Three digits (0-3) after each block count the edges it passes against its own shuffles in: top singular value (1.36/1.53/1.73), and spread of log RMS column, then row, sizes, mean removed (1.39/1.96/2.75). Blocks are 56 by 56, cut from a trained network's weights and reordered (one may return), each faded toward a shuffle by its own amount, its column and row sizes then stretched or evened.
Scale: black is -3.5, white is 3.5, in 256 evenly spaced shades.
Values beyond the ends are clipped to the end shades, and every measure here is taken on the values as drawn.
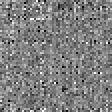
1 1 2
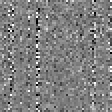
1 3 1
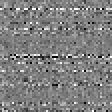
3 0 3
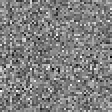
1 0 1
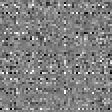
1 2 3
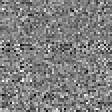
2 1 2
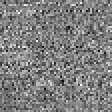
2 0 2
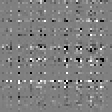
2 3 3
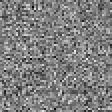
2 1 0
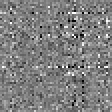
1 2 2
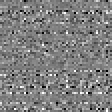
2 1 3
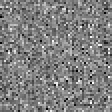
0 1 1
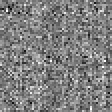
1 0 1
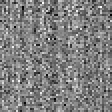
2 0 1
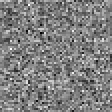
2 1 1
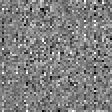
2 2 1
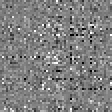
0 2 2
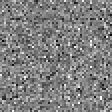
0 1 1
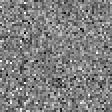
0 0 1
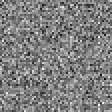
2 0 0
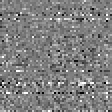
0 1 3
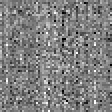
2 2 2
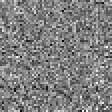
1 1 1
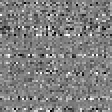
1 1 3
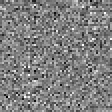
1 1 0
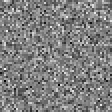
0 0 0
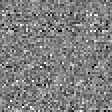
0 0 2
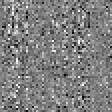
0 3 1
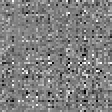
2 3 2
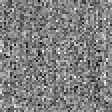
1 1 0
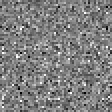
0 1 1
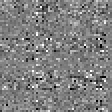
1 2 3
